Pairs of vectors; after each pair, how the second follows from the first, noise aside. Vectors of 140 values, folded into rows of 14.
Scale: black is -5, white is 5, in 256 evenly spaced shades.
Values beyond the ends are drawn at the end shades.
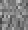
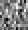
wrapped around, negated, scaled up.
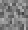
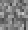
negated.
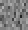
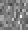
negated.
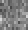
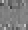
partly zeroed.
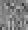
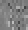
partly zeroed.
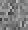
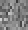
negated.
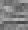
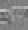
wrapped around, negated, partly zeroed.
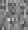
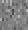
wrapped around, negated, partly zeroed.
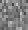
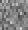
sign-scrambled.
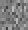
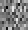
scaled up.
